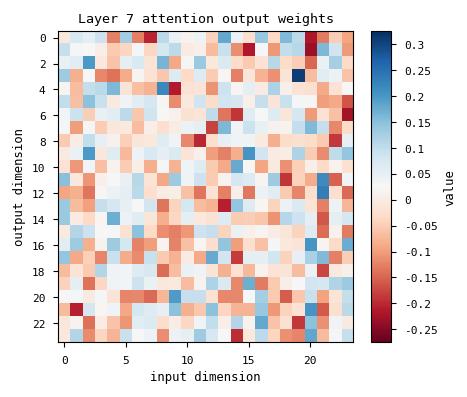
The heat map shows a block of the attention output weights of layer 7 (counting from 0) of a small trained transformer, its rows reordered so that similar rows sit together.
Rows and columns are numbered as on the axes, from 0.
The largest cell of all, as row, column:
3, 19
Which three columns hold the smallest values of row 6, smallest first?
23, 14, 13
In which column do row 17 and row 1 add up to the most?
21
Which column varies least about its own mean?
10
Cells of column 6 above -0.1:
20
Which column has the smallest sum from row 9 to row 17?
8
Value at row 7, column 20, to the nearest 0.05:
0.15
